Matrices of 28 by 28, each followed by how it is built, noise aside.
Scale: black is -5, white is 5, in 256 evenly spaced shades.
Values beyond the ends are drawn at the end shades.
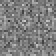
repeating columns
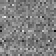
uneven rows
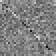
diagonal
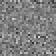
uneven rows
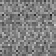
repeating columns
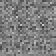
repeating columns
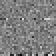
uneven rows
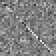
diagonal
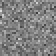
noise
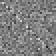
diagonal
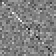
diagonal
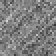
Hankel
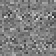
uneven rows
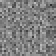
blocks
